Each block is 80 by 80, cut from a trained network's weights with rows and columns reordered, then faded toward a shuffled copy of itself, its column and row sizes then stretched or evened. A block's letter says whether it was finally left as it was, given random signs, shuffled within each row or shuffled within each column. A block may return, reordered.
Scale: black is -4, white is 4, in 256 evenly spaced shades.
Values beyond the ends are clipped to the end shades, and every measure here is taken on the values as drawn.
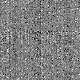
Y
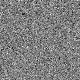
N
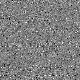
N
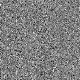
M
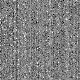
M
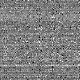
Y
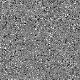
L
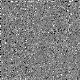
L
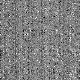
Y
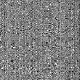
Y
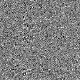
L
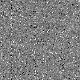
M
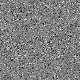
N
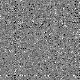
L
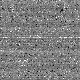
N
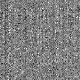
Y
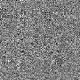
Y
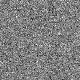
N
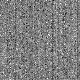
M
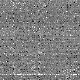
Y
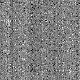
Y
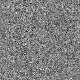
M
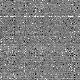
Y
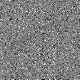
L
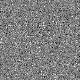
N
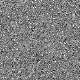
M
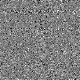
L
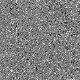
M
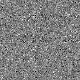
L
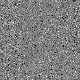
M
